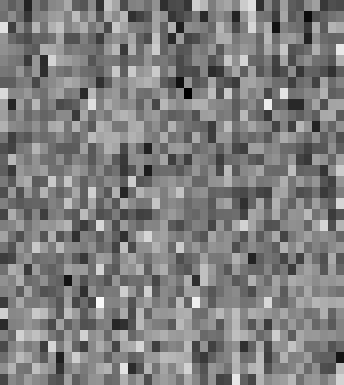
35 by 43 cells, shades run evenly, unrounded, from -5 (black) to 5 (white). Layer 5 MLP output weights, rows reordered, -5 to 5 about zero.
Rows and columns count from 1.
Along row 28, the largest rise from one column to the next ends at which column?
13
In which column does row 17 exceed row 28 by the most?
17
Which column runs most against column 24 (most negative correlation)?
8
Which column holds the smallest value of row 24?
32
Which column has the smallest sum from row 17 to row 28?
11
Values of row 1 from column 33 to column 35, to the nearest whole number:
-3 0 -2
